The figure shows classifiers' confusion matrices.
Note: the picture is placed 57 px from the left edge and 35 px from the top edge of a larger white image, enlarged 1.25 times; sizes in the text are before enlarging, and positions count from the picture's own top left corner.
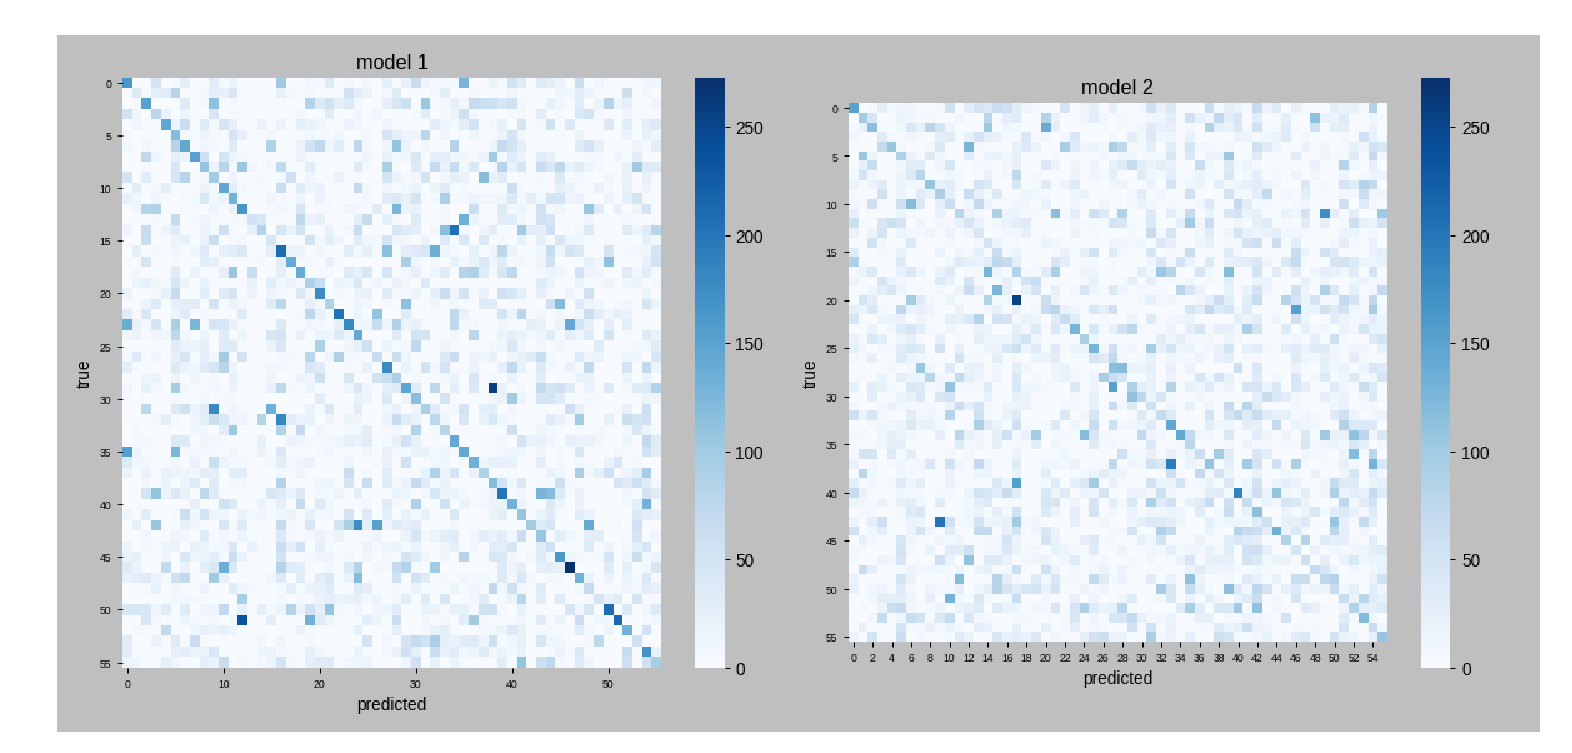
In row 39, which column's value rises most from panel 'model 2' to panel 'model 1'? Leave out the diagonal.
43
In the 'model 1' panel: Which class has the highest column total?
16
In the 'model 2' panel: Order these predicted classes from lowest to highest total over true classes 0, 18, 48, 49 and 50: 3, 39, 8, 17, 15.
8, 3, 17, 39, 15
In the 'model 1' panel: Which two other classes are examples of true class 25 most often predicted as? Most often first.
20, 30
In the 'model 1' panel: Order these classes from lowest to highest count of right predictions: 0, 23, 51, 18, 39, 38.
38, 18, 0, 23, 39, 51
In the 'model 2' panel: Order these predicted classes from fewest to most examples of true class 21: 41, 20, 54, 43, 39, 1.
43, 1, 41, 39, 20, 54
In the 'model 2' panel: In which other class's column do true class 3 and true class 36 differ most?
52
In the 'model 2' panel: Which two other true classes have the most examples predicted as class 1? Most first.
5, 38
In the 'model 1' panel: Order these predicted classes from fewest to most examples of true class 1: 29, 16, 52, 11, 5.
29, 16, 11, 52, 5
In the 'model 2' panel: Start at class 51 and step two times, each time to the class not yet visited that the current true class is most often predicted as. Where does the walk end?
6
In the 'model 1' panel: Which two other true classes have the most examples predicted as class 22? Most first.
26, 42
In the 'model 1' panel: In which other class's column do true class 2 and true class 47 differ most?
24
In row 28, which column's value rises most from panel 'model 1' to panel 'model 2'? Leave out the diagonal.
8
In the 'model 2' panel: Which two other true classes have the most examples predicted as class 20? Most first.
2, 1
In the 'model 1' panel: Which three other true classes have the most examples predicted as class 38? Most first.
29, 7, 48
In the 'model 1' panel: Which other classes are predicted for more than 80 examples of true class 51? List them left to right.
12, 19, 36
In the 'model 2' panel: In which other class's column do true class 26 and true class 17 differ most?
14
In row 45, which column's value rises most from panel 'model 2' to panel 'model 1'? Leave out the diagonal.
35
